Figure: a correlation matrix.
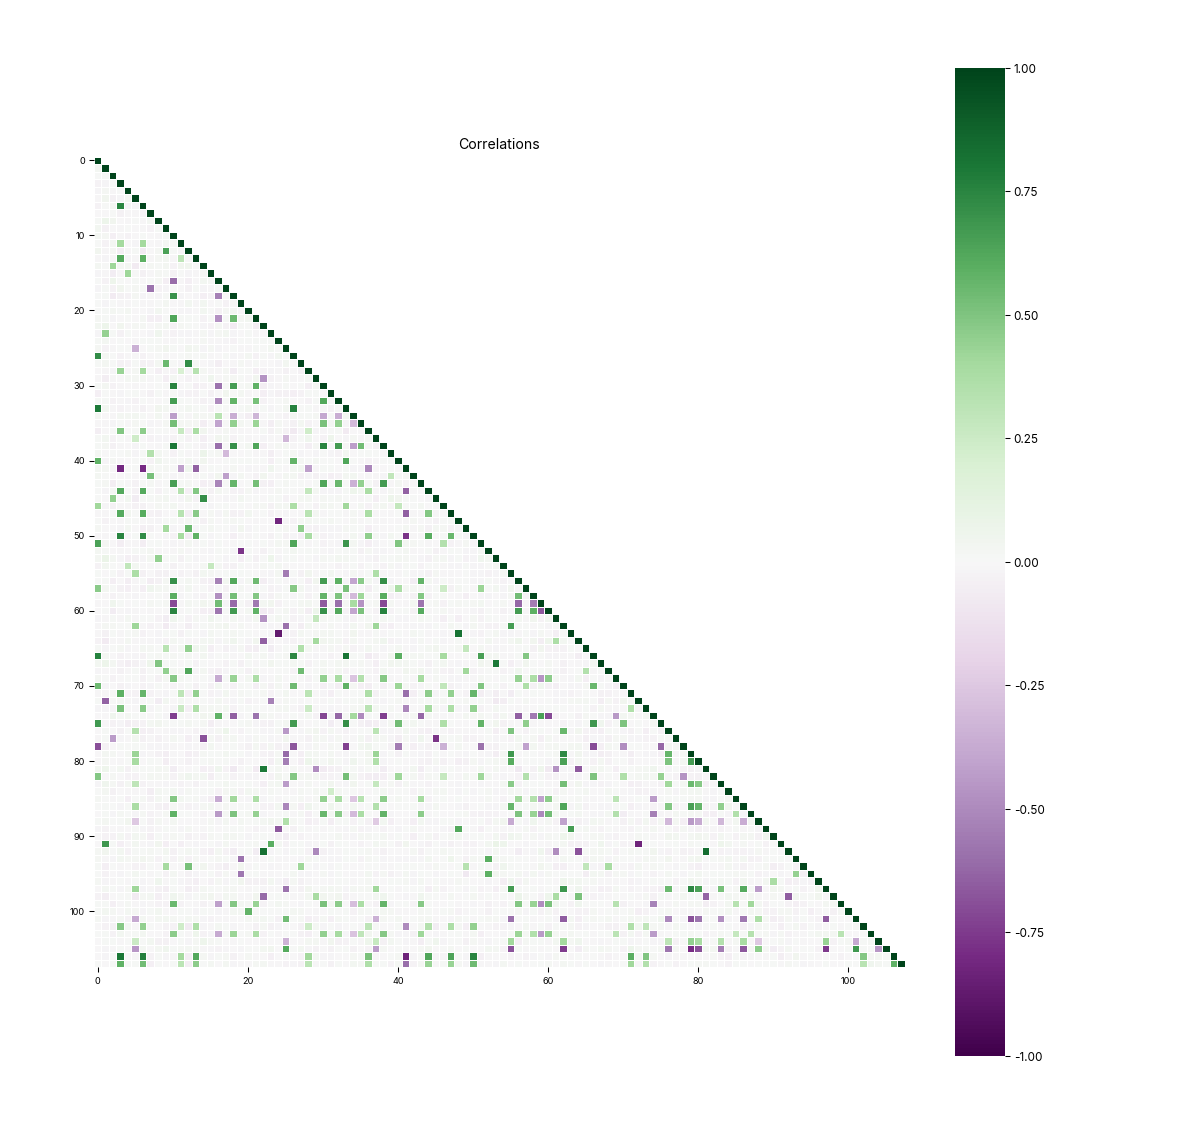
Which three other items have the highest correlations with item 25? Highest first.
105, 101, 88
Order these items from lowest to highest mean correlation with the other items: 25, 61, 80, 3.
25, 61, 80, 3
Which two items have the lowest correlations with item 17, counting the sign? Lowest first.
7, 42
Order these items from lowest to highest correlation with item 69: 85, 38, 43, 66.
66, 85, 43, 38
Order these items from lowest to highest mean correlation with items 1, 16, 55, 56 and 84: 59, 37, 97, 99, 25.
25, 59, 99, 37, 97
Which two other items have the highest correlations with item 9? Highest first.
12, 27
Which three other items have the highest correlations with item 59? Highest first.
74, 16, 34
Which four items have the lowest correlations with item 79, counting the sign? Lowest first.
105, 101, 25, 88
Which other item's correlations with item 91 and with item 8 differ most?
72
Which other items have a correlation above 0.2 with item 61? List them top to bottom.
29, 64, 98
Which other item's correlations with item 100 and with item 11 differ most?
20
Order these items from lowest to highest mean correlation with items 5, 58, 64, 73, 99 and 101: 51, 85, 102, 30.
51, 102, 85, 30
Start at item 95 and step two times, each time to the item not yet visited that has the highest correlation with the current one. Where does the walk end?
93
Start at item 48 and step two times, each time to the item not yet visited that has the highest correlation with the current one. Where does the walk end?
89
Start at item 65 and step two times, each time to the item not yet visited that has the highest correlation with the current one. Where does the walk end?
27
